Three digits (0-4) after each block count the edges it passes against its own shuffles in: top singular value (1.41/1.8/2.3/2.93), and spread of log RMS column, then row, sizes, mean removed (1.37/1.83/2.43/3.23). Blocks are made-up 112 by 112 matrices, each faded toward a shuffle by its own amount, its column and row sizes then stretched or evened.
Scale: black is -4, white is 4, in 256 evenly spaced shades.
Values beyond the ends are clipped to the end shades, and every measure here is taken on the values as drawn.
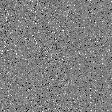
0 2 1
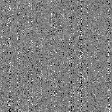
1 4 1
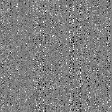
1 4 0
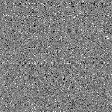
2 1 2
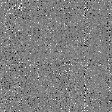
0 3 2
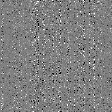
0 4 1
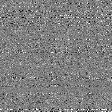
1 1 4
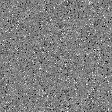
0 1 0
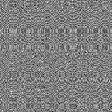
4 1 1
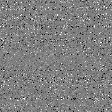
1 1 3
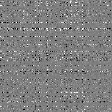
2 3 4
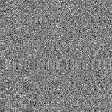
3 1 1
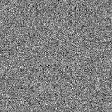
2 1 1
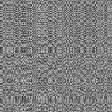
4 4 2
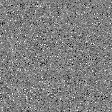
0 0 2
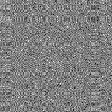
4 0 0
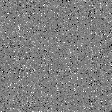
0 2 1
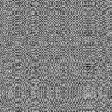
4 1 3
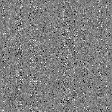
1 3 0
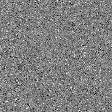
1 1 0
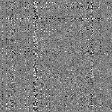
2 4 3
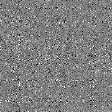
1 3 3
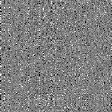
3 3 1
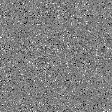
0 1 2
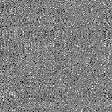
3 2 0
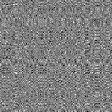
4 1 2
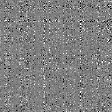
2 4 3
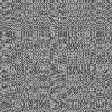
4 0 0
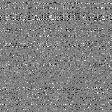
3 0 4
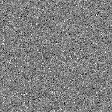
1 1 0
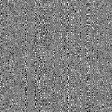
3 4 0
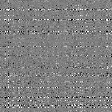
3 3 4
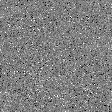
0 0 1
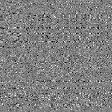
3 0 3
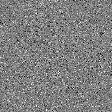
0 0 2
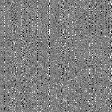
3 4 0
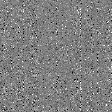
0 3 1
